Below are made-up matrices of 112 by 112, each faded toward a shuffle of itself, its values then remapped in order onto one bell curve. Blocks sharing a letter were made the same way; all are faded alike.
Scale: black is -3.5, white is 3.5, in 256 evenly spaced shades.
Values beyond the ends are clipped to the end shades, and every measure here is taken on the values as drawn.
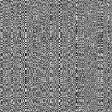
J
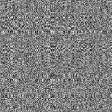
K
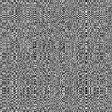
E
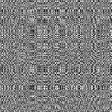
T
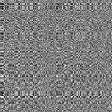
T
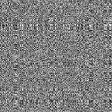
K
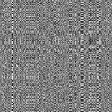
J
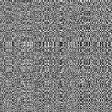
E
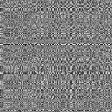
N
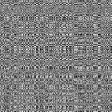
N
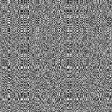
E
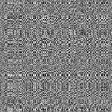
T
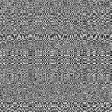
N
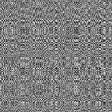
T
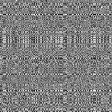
N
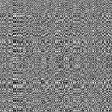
T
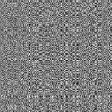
E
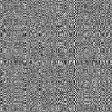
J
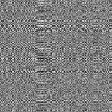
N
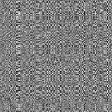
J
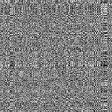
K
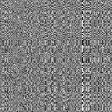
J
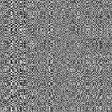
J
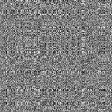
K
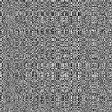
E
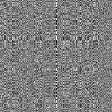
J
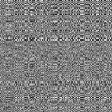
N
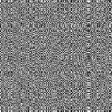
E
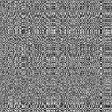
T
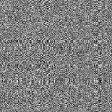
K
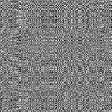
T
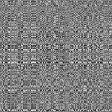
N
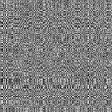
T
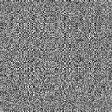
K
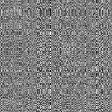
J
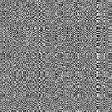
J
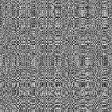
T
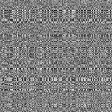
N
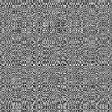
T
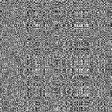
K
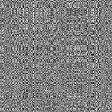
E
